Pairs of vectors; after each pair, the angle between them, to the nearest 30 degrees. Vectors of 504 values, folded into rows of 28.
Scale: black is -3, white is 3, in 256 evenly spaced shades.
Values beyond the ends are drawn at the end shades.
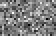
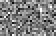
90 degrees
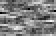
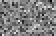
90 degrees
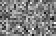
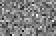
90 degrees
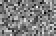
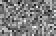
30 degrees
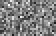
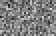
150 degrees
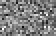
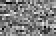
150 degrees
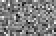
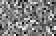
90 degrees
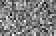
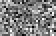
90 degrees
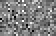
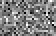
120 degrees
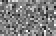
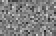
150 degrees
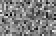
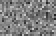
30 degrees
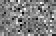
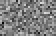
60 degrees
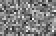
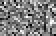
90 degrees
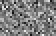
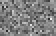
150 degrees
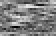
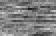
90 degrees
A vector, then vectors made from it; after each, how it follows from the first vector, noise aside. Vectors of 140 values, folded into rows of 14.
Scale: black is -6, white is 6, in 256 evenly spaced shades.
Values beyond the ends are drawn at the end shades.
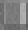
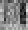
negated, scaled up.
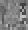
sign-scrambled.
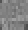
wrapped around, negated, partly zeroed.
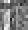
wrapped around, scaled up.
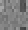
wrapped around, negated, partly zeroed.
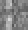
wrapped around.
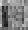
reversed, negated, scaled up.
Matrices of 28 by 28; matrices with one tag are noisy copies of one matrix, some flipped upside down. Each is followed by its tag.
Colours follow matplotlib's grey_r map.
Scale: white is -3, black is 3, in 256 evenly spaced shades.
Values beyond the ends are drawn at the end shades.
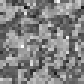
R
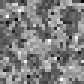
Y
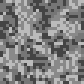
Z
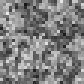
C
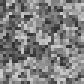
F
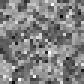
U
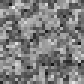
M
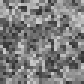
F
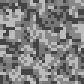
M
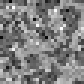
Y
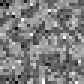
M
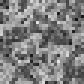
U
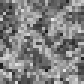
Z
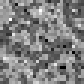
U
